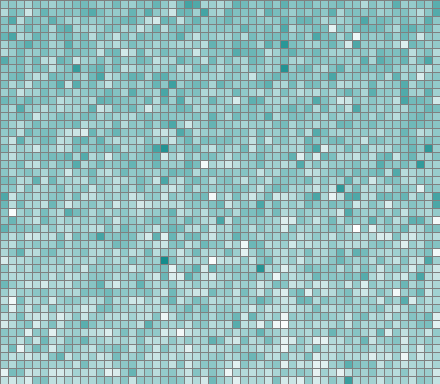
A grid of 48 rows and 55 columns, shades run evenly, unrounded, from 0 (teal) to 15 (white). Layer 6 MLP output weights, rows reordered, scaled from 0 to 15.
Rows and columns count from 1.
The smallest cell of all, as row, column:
33, 21
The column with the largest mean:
4
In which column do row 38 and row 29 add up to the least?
51
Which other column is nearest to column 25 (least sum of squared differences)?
39
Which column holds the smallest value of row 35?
53
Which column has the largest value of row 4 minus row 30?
13
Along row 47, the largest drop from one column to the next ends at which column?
2
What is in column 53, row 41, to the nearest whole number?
7
